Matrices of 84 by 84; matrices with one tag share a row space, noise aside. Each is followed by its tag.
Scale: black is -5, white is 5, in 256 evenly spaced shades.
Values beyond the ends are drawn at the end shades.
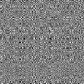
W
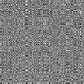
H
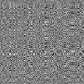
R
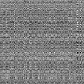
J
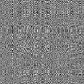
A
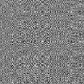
A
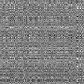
J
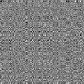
H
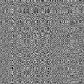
A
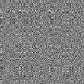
W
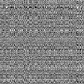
J
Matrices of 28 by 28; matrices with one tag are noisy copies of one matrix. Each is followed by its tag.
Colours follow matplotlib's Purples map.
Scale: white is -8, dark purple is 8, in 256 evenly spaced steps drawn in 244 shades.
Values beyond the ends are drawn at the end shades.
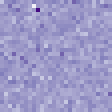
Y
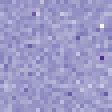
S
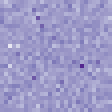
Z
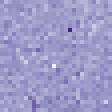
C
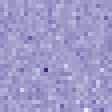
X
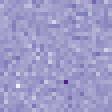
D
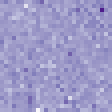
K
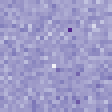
C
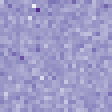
Y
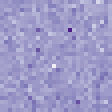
C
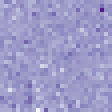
K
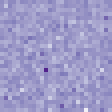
X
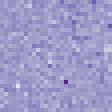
D
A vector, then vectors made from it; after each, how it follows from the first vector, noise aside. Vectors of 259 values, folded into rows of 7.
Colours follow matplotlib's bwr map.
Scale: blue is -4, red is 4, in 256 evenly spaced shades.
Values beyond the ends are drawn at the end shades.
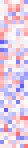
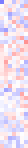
reversed, negated, shrunk.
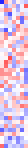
reversed, negated.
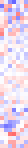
wrapped around, negated, partly zeroed.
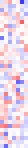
wrapped around, partly zeroed.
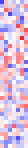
reversed, negated.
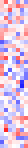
copied.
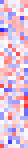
reversed, negated.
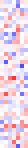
wrapped around, partly zeroed.
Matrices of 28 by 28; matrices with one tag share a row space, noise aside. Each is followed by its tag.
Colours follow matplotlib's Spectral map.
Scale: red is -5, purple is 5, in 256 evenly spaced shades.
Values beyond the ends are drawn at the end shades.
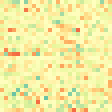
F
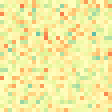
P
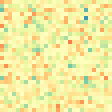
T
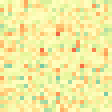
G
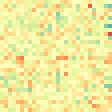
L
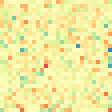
P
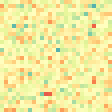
L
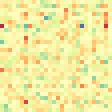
G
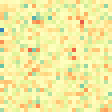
T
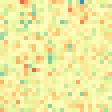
T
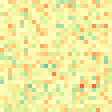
G
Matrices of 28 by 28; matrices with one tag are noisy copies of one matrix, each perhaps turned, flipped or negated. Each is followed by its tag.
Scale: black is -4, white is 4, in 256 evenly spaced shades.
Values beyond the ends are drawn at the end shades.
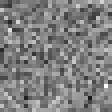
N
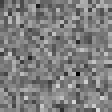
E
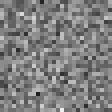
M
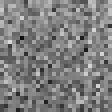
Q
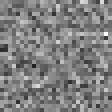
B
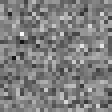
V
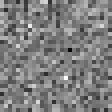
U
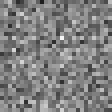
M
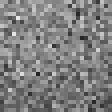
Q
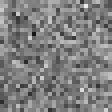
N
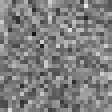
N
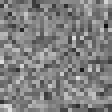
N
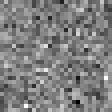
N
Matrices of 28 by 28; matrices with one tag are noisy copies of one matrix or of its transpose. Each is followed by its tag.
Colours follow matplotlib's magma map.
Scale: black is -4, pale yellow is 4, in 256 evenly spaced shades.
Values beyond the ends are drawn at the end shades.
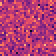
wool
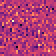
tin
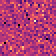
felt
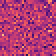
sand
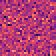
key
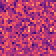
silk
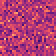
tin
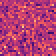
wool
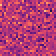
tin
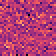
sand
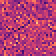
sand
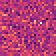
felt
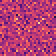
sand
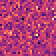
silk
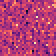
silk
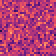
wool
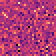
felt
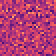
tin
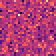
wool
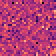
key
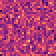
wool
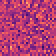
felt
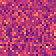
tin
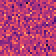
sand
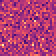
felt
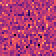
felt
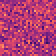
felt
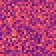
tin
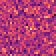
wool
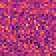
felt
